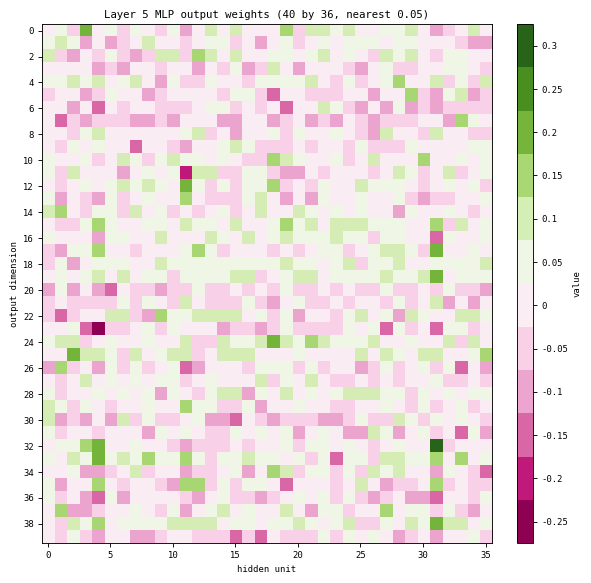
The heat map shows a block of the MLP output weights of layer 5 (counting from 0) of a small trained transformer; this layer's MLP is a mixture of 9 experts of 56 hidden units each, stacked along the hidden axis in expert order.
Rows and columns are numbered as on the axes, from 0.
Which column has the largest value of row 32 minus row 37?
31
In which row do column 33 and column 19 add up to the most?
15
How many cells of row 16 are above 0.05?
5
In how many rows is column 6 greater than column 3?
18
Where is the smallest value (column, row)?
4, 23
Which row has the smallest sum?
7
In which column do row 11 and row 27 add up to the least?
11
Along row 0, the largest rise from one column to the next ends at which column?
3
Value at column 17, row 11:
0.05
